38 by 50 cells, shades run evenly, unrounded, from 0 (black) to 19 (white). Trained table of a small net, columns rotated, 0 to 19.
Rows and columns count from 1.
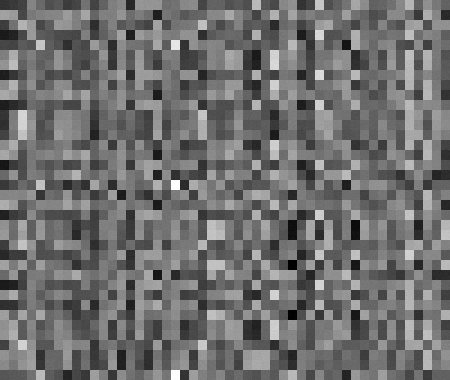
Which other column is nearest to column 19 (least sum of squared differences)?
12
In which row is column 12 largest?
6
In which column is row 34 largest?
31
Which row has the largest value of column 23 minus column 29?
35
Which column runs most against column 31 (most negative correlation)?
18
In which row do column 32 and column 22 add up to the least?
36
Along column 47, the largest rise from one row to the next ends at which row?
25
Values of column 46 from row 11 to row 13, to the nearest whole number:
14 13 13
